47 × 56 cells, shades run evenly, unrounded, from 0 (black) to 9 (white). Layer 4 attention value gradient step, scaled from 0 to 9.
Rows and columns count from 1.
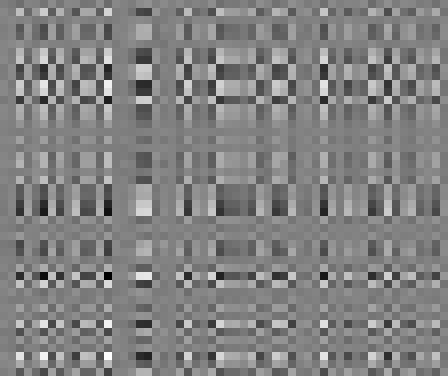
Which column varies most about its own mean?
14
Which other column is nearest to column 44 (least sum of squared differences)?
52
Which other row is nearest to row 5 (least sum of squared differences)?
24
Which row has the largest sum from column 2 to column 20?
45
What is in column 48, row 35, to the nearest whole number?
3
